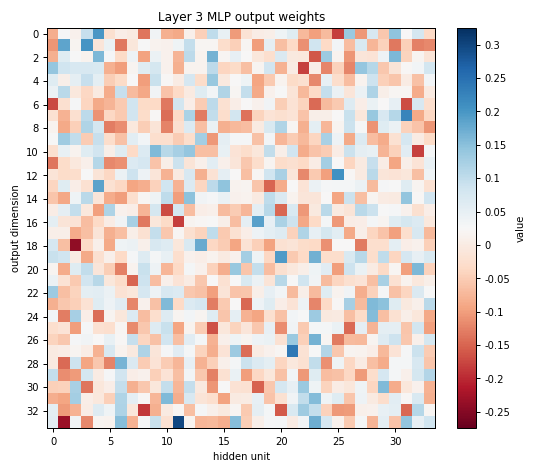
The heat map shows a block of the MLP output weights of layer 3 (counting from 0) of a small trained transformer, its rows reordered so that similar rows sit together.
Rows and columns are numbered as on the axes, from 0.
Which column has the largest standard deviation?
23
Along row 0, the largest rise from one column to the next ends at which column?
26
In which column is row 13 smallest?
19
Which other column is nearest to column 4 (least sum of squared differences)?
15
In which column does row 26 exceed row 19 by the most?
21
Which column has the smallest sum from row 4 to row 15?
22
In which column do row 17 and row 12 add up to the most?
25
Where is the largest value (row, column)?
33, 11
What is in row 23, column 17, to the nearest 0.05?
-0.15
